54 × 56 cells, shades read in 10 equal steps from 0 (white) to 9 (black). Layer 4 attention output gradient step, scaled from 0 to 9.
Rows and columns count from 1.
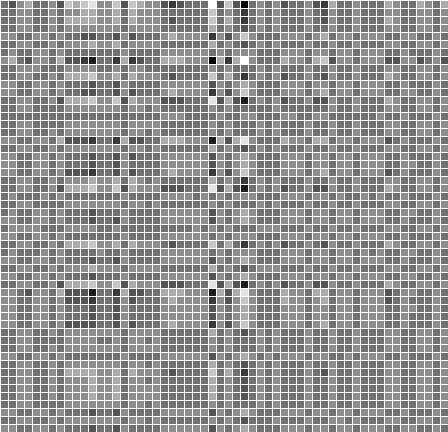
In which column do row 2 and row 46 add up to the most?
31
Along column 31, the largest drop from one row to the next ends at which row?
37
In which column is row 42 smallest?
27
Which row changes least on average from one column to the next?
15
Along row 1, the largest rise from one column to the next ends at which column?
28
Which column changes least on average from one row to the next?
34
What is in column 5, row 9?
4
